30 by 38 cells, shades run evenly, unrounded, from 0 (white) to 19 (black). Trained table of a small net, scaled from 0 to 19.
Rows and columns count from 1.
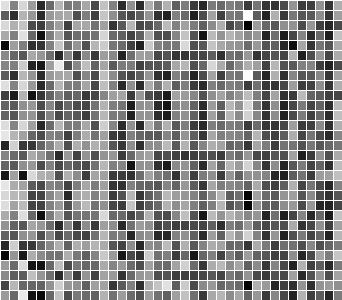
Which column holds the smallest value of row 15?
2
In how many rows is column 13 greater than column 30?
9
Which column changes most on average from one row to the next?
28
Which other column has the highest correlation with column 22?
25
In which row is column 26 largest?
3
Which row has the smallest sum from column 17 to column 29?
5
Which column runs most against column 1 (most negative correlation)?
37
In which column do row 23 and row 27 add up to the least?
12
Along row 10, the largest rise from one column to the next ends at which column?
4
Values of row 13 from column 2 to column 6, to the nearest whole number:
9 3 7 16 11
